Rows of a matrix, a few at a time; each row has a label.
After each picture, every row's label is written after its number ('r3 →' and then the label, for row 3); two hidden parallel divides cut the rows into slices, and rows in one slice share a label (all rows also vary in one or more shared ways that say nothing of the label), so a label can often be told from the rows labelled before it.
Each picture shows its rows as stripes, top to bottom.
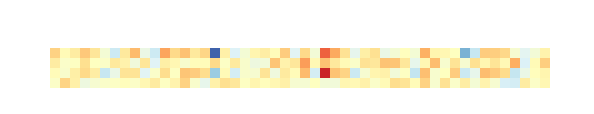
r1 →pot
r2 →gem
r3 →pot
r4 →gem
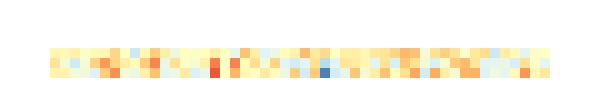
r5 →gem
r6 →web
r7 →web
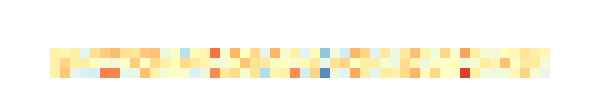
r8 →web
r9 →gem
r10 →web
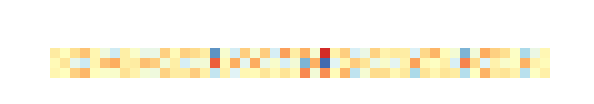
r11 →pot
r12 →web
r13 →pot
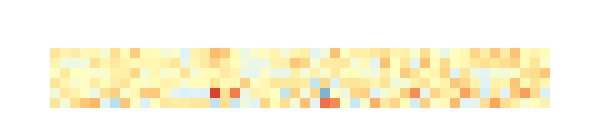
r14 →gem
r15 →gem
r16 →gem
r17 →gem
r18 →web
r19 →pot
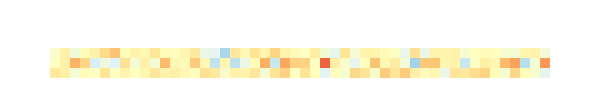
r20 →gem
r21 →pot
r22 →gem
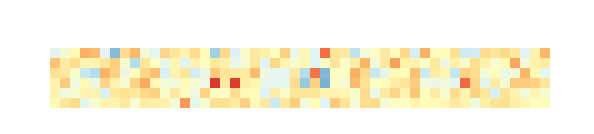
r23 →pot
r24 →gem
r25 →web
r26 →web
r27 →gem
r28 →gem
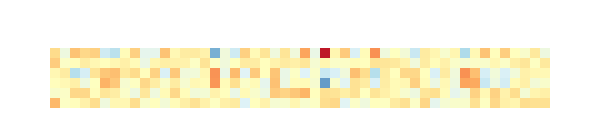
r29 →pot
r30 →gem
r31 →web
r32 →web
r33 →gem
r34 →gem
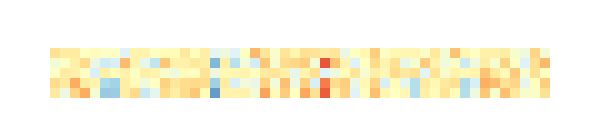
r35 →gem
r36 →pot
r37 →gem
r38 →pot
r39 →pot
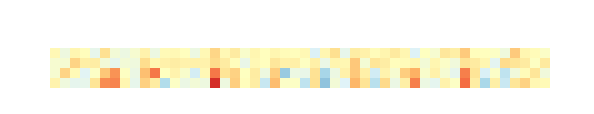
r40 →gem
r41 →gem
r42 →web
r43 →web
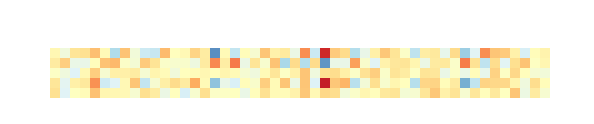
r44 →pot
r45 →web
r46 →gem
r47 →pot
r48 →gem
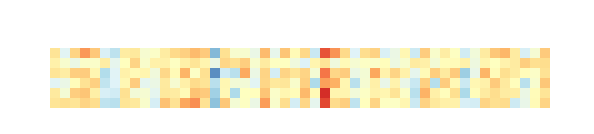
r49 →pot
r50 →gem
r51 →pot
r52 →pot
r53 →pot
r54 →pot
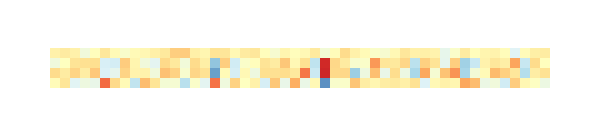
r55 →gem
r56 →pot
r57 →pot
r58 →web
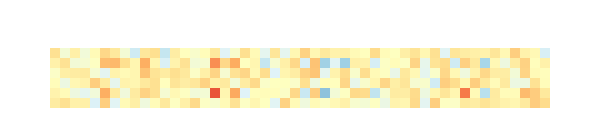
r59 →gem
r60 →web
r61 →gem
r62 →gem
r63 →web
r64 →gem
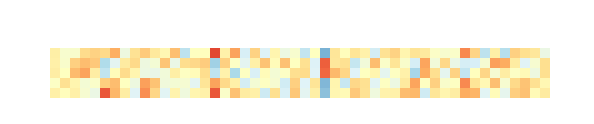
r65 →web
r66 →pot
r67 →pot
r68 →web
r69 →web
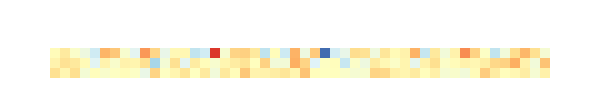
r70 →web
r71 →gem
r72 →gem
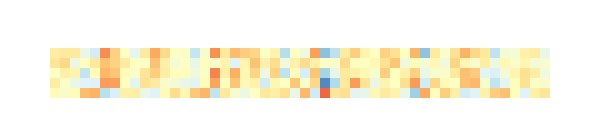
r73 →web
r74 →gem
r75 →web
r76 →web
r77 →pot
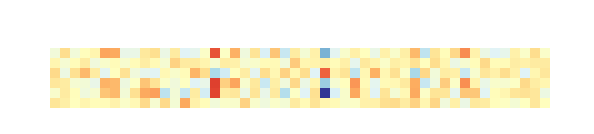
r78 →web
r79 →gem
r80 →pot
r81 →web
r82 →web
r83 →gem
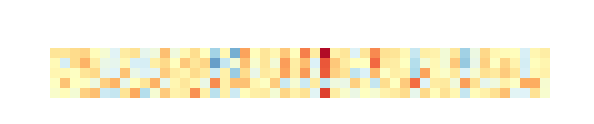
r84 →pot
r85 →pot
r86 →pot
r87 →web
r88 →pot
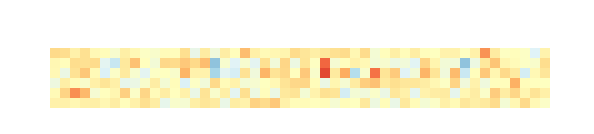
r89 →gem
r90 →pot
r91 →pot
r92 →gem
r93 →gem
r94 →gem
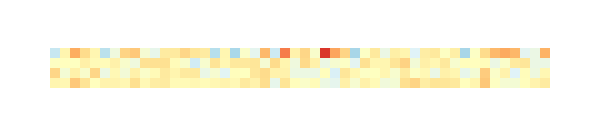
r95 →pot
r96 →gem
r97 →gem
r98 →gem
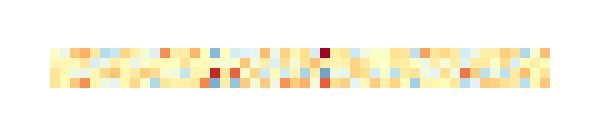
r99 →pot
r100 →gem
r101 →web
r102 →pot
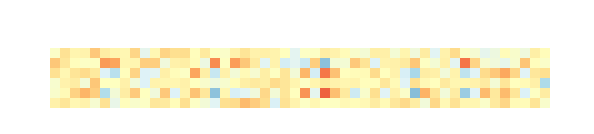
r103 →gem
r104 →web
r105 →pot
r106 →gem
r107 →pot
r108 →gem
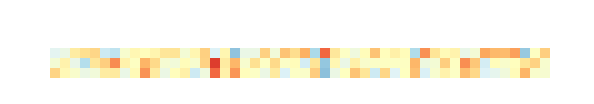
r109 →pot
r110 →web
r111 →web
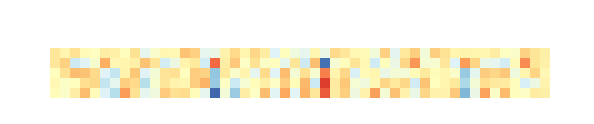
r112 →gem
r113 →web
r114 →pot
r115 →pot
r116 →pot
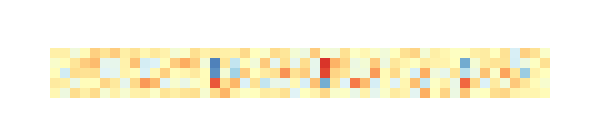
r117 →gem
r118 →pot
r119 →pot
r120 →web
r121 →gem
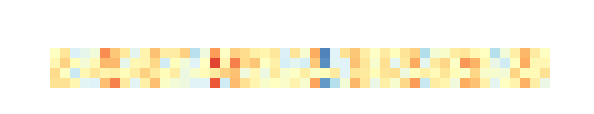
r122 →web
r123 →web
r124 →gem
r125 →web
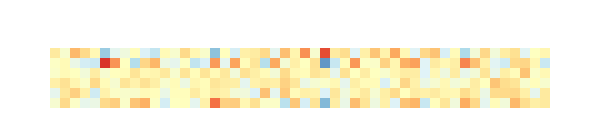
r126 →pot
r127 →web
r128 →gem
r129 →gem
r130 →gem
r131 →web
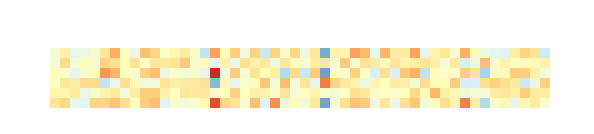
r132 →web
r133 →gem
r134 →web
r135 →pot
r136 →gem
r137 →web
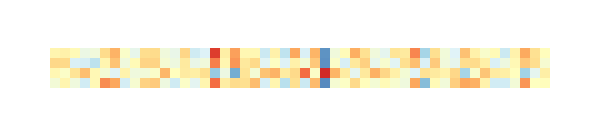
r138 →web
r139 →web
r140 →pot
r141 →web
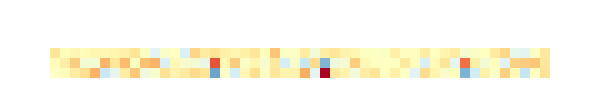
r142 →gem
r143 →web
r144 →pot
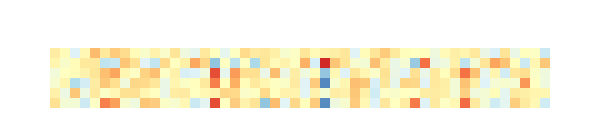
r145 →gem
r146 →pot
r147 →web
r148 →web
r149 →gem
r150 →web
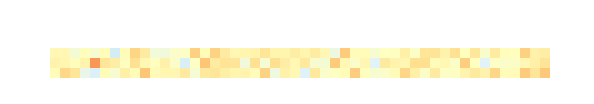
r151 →gem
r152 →gem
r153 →gem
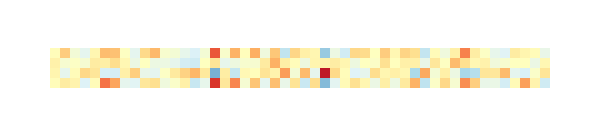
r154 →web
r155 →gem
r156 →pot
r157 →web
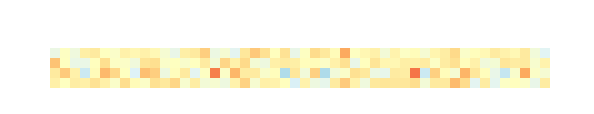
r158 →gem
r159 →gem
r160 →web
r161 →gem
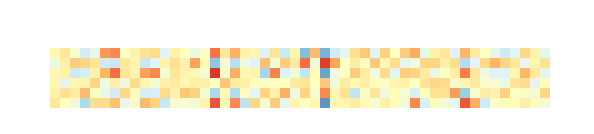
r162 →web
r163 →pot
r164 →web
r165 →gem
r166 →pot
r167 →web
